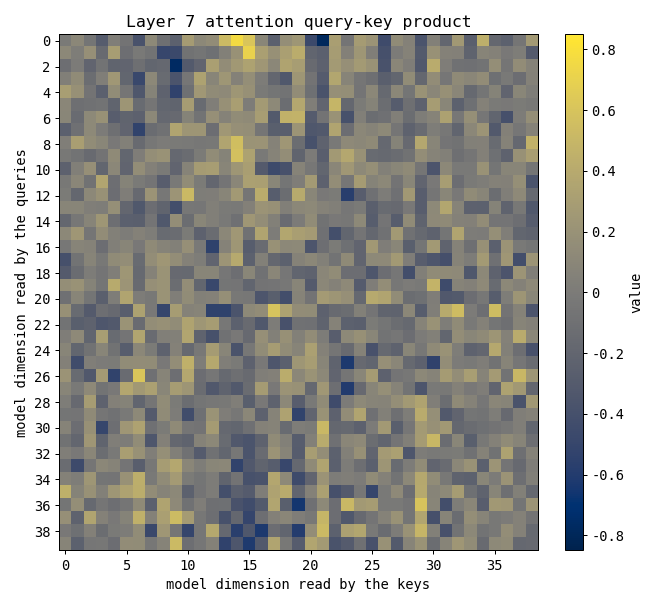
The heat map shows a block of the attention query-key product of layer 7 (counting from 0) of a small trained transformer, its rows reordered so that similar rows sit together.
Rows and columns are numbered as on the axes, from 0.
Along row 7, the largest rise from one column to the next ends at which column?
22
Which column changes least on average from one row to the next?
21
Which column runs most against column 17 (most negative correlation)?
13
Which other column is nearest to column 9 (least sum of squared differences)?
26
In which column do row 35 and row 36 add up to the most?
29
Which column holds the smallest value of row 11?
38
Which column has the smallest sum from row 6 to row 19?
6
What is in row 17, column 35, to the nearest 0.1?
-0.1
